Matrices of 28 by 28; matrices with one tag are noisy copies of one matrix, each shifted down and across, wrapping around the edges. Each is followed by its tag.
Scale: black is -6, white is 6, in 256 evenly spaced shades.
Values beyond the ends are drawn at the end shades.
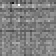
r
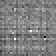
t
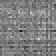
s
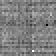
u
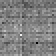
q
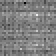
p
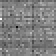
q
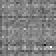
r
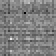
u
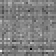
t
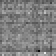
r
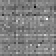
p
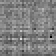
t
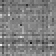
t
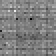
q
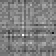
t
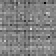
u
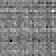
u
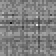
t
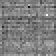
s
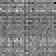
s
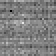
p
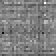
u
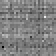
u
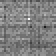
q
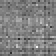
s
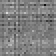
s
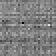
t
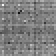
q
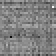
u
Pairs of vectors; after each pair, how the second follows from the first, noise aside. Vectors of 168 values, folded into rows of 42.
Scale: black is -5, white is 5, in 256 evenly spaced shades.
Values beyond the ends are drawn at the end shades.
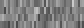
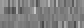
wrapped around, negated, partly zeroed.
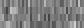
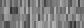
negated.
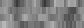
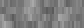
wrapped around, negated, shrunk.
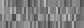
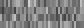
negated.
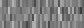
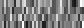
wrapped around, scaled up.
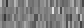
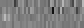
negated, partly zeroed.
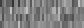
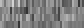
negated.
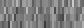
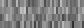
wrapped around, negated.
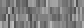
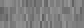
wrapped around, negated, shrunk.
